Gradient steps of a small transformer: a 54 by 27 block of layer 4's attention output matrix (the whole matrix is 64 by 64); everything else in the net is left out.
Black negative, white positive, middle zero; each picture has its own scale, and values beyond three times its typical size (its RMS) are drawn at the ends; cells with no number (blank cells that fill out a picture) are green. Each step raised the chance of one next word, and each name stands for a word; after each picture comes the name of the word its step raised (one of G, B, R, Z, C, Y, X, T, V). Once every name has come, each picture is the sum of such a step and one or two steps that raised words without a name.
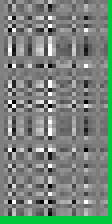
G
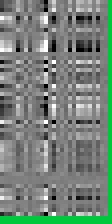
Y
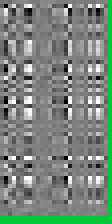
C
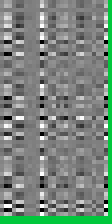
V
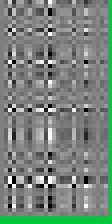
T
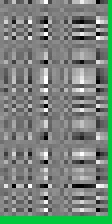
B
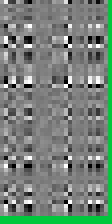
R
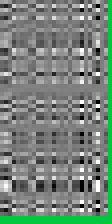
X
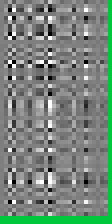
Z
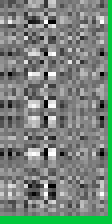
B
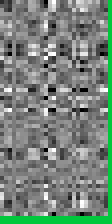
T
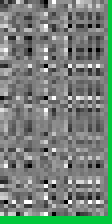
G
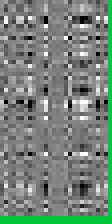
Z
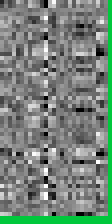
T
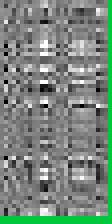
C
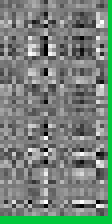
G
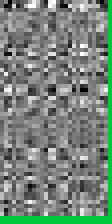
X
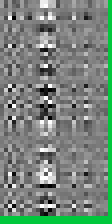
V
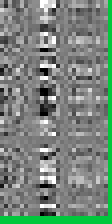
C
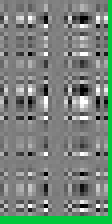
V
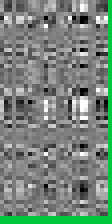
Y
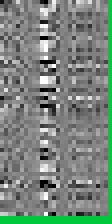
Z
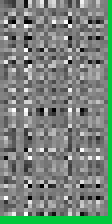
B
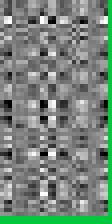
B
